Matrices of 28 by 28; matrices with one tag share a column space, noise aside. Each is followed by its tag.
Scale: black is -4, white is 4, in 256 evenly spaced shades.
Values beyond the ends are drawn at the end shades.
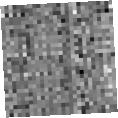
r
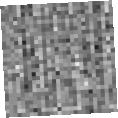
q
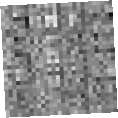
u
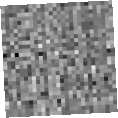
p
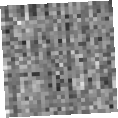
q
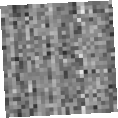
r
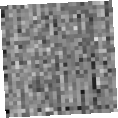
q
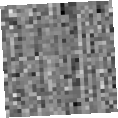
r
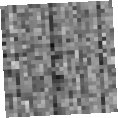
p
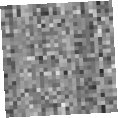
r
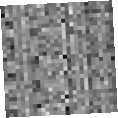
r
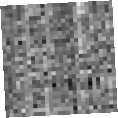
q
